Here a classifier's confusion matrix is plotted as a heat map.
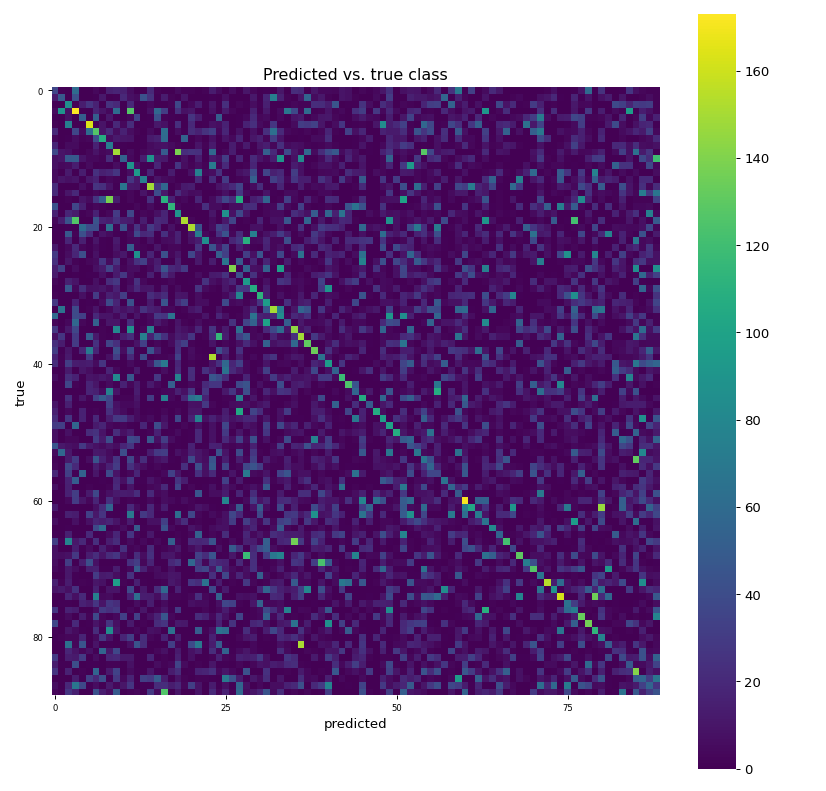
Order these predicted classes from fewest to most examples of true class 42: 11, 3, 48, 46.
46, 3, 48, 11
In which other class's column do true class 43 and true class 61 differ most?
80
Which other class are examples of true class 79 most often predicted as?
8
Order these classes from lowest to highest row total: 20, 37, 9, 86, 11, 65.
11, 65, 37, 86, 20, 9
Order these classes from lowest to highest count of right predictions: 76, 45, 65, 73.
65, 76, 73, 45
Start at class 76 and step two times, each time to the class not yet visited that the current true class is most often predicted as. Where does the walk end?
85
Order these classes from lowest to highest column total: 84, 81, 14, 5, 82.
81, 82, 5, 84, 14
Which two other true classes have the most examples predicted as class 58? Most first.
62, 2
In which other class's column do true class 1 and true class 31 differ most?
32
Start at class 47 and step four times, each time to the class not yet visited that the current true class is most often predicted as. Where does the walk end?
71
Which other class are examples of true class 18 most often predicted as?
25
